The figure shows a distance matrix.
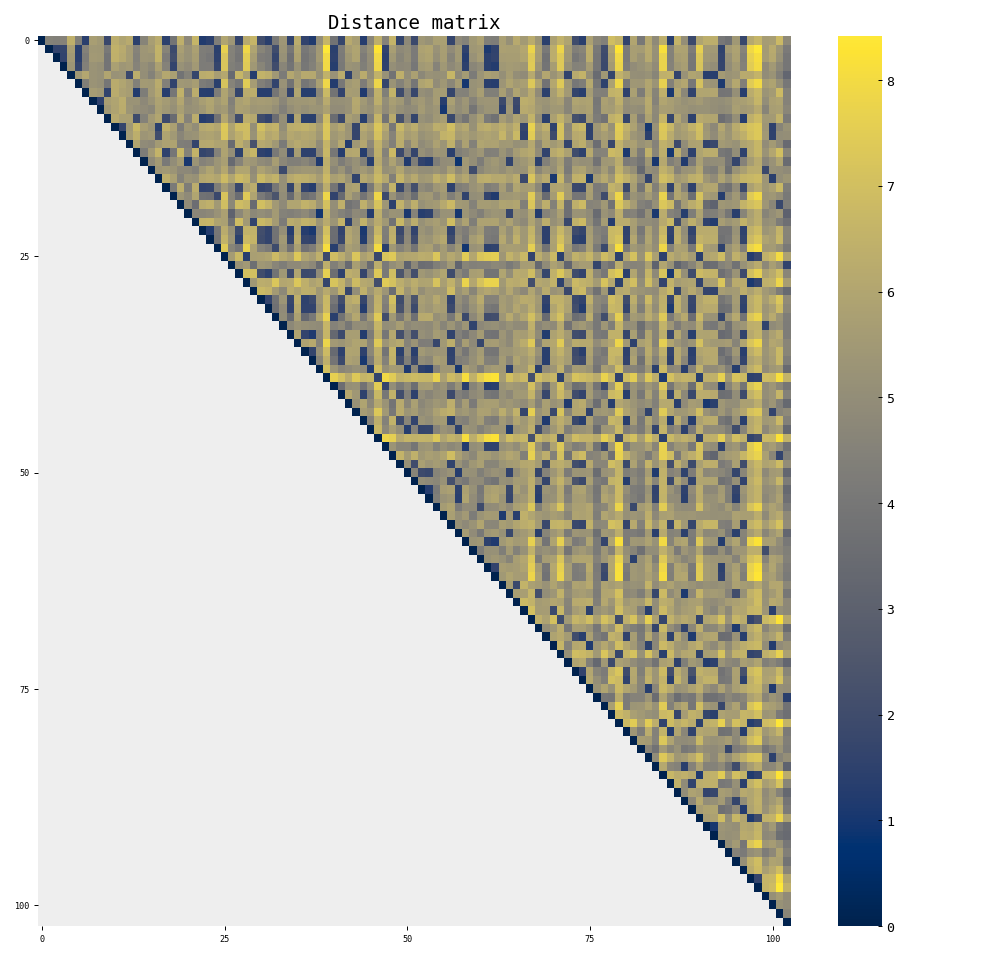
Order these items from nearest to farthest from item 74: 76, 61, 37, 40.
37, 40, 61, 76
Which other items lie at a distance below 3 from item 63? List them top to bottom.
7, 8, 55, 65
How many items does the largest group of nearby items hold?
25
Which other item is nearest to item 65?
55
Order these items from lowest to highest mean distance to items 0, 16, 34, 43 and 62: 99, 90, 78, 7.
99, 7, 78, 90
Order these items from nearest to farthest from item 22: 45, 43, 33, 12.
45, 33, 43, 12
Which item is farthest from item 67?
101
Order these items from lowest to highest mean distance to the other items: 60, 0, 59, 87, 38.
0, 38, 59, 87, 60
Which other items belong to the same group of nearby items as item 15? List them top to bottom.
33, 59, 99
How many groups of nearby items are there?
12
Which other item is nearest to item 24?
58
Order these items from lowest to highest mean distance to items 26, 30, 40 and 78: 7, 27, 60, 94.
27, 94, 7, 60
